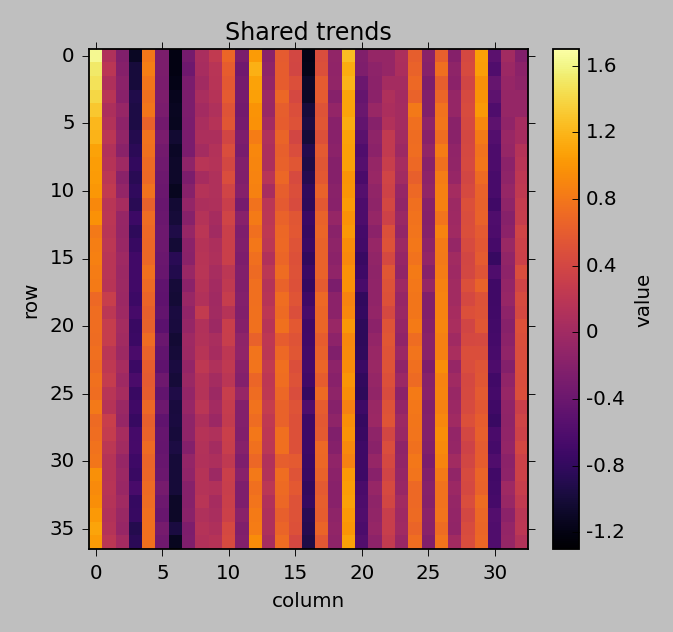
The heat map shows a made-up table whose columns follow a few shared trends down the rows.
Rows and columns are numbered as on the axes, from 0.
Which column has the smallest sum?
6
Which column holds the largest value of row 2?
0
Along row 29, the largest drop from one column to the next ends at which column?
20
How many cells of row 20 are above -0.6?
28
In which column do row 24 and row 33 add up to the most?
19
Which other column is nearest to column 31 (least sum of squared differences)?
21
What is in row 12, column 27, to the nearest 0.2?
0
